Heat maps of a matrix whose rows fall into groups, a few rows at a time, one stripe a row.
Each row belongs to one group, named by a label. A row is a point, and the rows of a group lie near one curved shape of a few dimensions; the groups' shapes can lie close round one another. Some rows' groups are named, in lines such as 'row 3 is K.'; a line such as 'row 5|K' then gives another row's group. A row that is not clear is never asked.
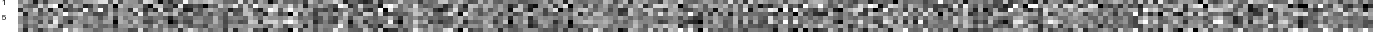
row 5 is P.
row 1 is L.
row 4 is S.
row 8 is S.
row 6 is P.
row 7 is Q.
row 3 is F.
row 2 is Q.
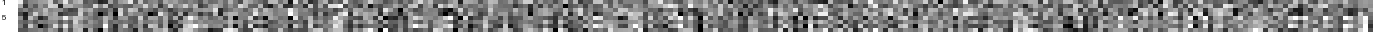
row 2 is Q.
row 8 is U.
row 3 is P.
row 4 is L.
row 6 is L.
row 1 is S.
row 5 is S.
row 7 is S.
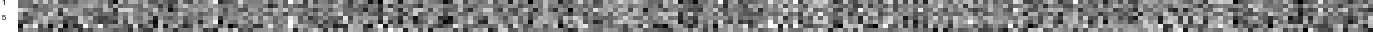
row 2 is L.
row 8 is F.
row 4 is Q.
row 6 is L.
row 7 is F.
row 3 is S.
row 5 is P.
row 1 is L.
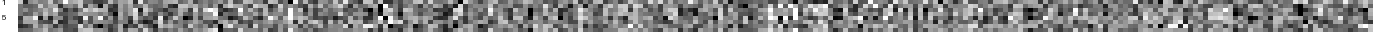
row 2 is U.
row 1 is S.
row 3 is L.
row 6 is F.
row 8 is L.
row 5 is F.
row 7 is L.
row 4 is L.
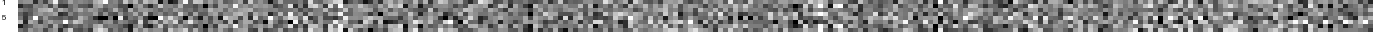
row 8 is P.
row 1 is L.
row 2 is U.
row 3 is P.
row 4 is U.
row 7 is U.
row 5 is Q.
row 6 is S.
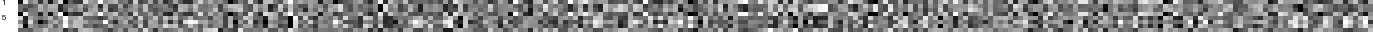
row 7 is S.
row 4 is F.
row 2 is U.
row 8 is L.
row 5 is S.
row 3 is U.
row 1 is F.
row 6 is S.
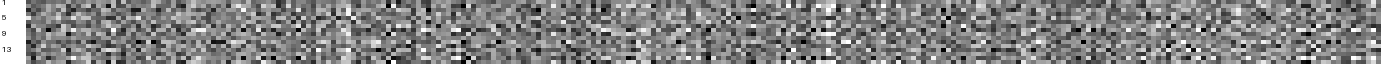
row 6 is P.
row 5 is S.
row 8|S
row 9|U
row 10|P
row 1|L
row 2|U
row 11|U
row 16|U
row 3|U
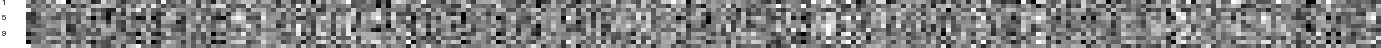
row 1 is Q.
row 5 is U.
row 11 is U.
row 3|S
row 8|P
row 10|P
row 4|L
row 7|U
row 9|U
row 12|S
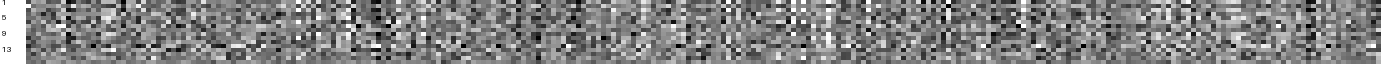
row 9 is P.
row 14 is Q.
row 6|F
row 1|P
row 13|L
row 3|P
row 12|U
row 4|L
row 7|Q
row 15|L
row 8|P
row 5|P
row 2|S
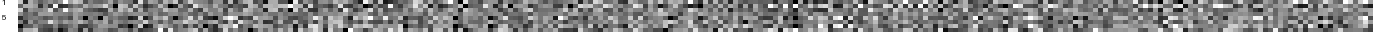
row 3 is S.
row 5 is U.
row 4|P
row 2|P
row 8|F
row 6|Q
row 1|S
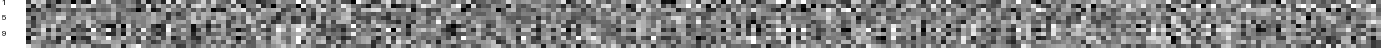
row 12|S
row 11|F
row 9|Q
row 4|L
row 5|Q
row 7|Q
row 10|F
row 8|F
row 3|U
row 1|F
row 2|S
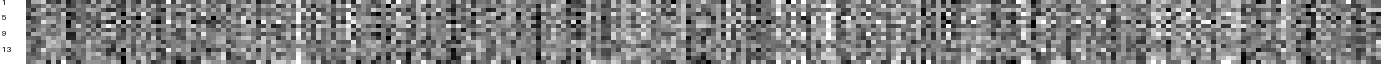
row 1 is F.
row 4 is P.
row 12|P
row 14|L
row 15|L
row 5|U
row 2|U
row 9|P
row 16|P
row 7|P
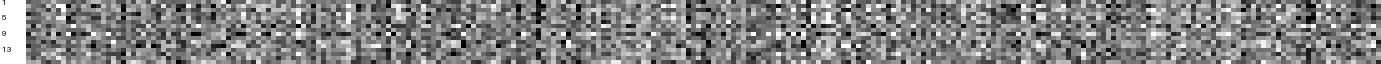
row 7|S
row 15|Q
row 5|Q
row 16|S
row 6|U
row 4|U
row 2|Q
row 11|L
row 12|U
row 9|F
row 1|L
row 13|Q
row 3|P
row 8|L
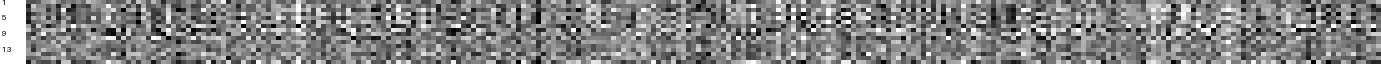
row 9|Q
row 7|S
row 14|S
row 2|F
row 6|U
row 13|Q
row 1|L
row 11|P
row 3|P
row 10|L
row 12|Q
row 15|L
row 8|Q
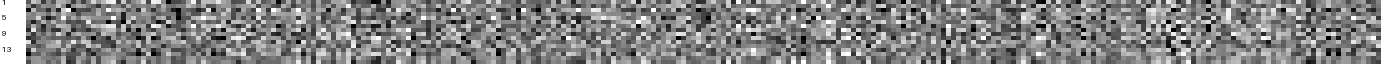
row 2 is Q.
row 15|P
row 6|L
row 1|L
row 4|P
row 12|P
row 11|S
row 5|S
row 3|F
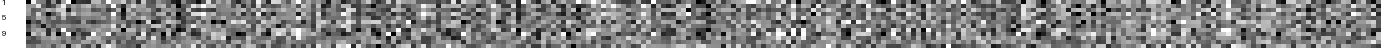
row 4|S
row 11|L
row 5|P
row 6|U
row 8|P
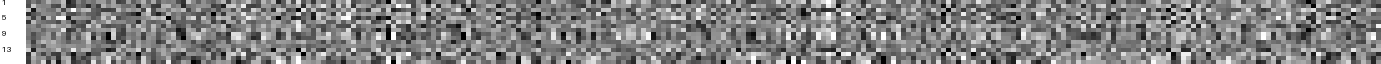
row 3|S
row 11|Q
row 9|U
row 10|U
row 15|F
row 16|F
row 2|F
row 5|Q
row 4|U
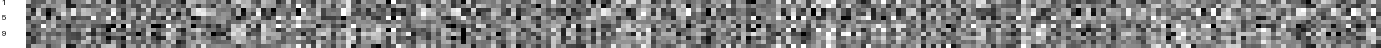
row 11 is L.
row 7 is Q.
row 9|U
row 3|S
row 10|L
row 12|P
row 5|F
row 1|U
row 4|S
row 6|P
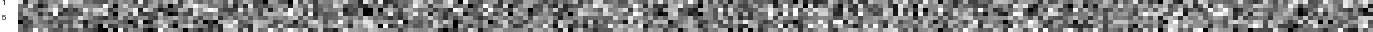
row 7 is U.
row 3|L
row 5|Q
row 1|S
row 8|Q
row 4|P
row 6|U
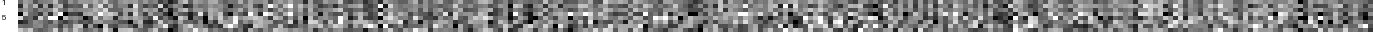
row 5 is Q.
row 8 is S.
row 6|U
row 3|L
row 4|F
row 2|F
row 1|L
